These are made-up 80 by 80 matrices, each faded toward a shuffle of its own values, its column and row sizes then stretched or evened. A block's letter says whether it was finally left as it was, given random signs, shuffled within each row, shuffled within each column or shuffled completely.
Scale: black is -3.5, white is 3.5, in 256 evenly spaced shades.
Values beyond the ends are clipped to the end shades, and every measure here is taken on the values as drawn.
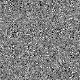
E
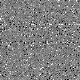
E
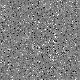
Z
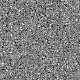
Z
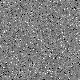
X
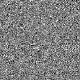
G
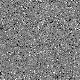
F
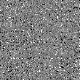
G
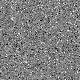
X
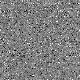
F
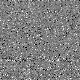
F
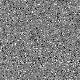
F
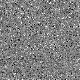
F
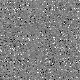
E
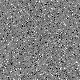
X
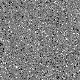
Z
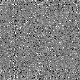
G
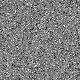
X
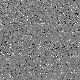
F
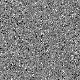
Z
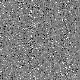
Z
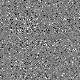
E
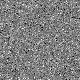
X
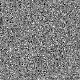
Z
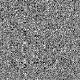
G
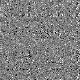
G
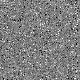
Z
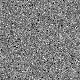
X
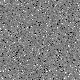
X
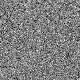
X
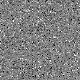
E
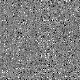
G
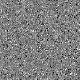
G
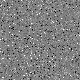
X
